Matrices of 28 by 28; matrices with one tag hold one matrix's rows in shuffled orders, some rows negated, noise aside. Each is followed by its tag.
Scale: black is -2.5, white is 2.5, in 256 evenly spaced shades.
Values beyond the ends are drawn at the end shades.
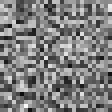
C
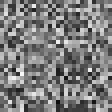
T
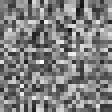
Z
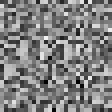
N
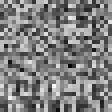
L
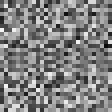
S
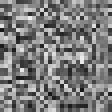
C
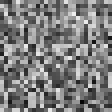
S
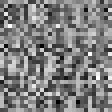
S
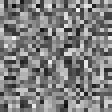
N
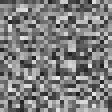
L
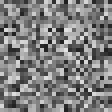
N
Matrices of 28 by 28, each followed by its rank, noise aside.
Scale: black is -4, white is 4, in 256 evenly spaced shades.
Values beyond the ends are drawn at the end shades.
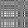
one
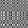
one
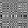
two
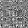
four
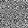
four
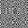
four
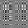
one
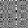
two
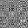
three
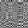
two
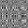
two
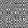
two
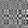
one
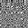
four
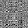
three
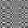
one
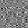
four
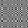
one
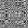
three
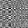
one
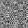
three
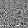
four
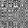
four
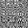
three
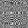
two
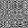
three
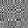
two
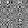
three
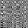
four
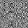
four
